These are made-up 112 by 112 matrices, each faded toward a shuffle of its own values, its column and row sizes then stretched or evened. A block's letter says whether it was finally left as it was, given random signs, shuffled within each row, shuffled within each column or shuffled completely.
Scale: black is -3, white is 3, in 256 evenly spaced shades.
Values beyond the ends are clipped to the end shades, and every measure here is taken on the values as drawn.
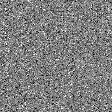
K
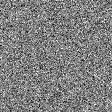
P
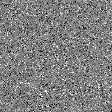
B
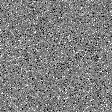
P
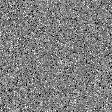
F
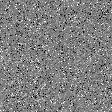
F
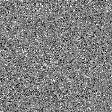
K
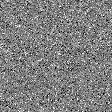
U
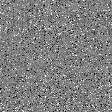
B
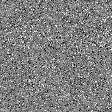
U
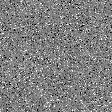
U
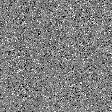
K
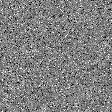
P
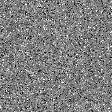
K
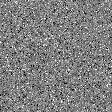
P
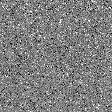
U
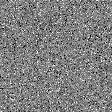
F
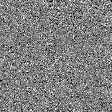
B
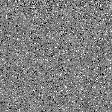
K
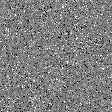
U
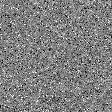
P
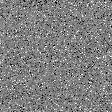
U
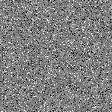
K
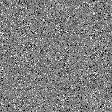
B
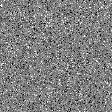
B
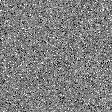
P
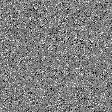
K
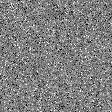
P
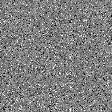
B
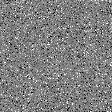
K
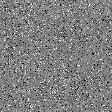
K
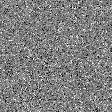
U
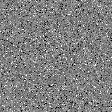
B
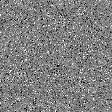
B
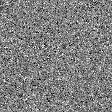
U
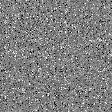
K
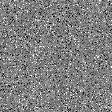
K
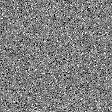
K
